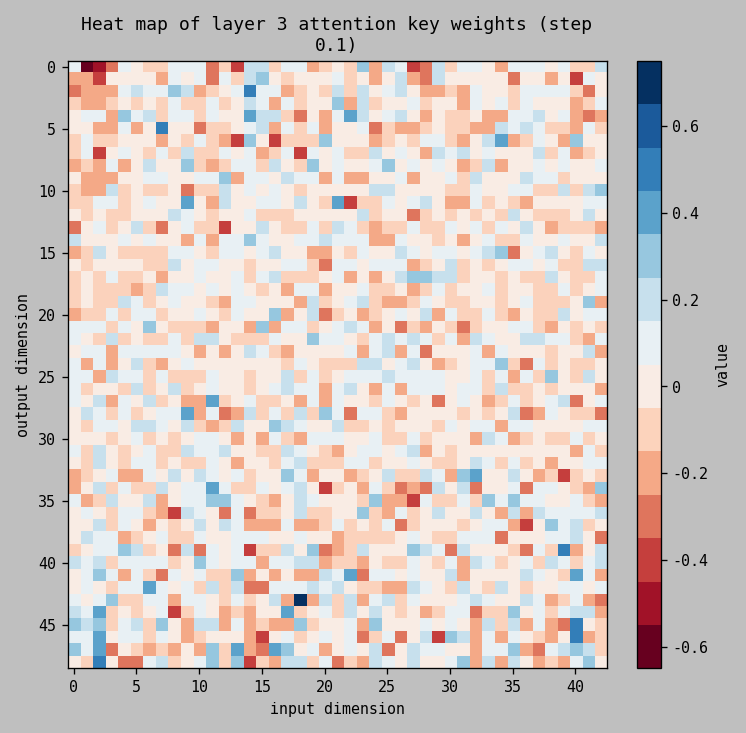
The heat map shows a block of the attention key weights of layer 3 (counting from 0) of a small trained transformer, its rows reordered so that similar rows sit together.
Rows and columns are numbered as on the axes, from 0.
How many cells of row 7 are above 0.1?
5
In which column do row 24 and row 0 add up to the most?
23
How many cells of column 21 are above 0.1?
6
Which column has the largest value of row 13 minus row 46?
15
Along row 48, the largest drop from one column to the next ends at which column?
14
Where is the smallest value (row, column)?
0, 1
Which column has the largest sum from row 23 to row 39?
11
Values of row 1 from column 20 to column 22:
0 0.1 -0.1
